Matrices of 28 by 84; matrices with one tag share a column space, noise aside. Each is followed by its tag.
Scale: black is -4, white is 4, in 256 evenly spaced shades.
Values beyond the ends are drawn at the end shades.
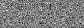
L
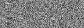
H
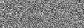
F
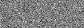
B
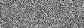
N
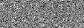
N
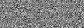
F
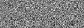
H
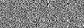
N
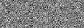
B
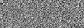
N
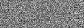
B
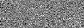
H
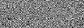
H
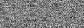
N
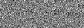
F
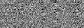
F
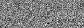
L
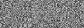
N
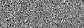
N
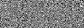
N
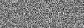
F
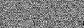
H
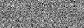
N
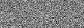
B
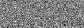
H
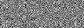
H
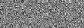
F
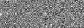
F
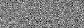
B
